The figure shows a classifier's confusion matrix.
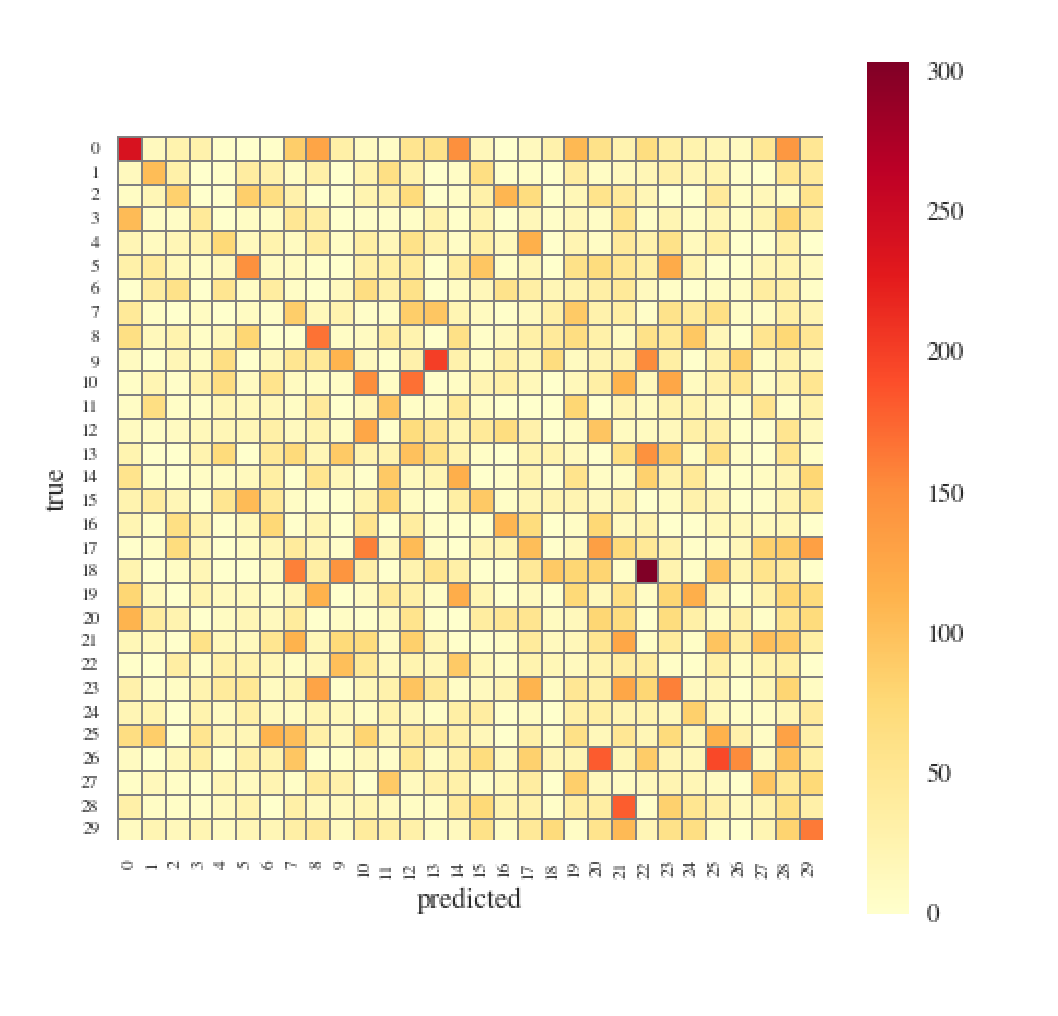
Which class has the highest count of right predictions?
0
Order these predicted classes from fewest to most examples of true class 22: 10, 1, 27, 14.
1, 27, 10, 14
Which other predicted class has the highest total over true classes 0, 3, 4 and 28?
21
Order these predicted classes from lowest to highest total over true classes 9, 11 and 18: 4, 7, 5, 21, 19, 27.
5, 21, 4, 27, 19, 7
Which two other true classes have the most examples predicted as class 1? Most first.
25, 11
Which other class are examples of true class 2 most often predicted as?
16
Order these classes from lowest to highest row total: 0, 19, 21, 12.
12, 19, 21, 0
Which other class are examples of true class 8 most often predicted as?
24
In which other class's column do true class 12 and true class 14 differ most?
10
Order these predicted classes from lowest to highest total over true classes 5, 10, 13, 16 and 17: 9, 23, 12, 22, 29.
9, 29, 22, 23, 12
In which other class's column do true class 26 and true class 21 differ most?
20
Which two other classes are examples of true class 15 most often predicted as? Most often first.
5, 11
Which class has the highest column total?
28
